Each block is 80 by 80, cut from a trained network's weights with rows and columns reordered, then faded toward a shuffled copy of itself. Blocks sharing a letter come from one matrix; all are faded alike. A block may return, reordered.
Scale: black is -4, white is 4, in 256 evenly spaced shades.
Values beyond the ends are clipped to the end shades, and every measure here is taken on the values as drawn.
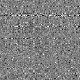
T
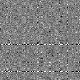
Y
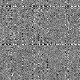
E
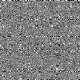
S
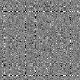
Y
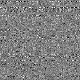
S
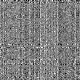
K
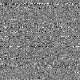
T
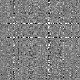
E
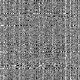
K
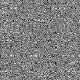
T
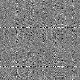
E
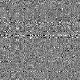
T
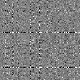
Y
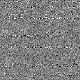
S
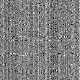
K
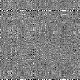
Y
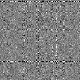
Y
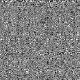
T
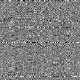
T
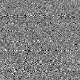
S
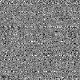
T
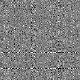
E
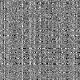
K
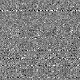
T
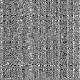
K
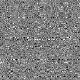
T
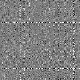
E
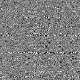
S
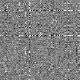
E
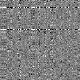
E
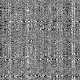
K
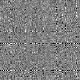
Y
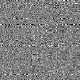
T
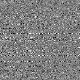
S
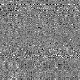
T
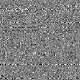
S
